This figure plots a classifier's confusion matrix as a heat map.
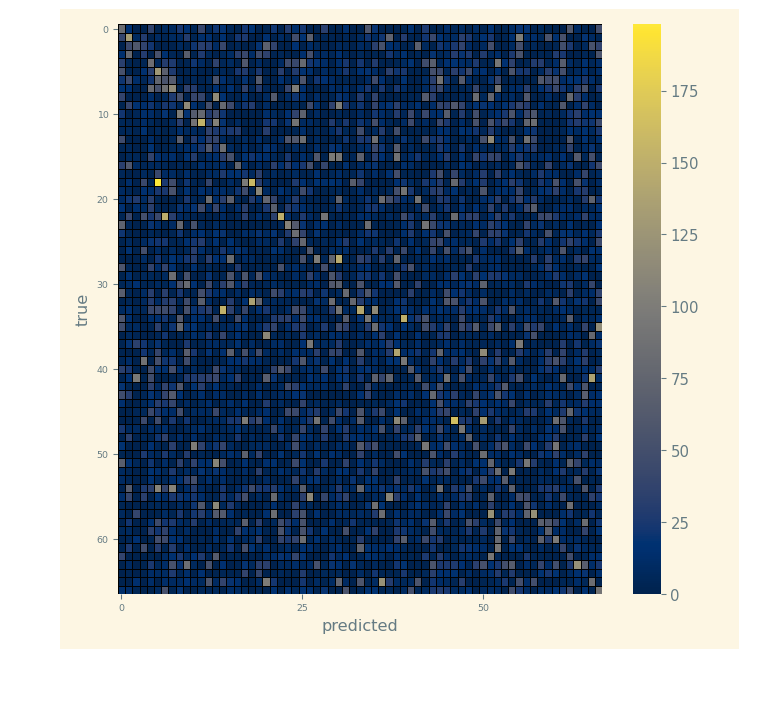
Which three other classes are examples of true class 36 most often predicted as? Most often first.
20, 65, 57
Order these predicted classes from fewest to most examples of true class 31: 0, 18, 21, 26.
18, 26, 21, 0
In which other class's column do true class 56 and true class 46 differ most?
50
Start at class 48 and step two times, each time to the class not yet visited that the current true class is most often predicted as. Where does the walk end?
65
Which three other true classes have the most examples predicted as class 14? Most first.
33, 9, 57
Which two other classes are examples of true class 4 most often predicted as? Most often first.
52, 25
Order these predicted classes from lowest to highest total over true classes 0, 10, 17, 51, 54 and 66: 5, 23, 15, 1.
15, 23, 1, 5
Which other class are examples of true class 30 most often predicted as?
9
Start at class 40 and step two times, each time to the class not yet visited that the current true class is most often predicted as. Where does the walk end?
6
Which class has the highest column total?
25
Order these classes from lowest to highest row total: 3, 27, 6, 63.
3, 27, 6, 63
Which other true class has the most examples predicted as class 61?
41
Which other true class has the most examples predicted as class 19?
32
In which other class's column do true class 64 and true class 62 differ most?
51
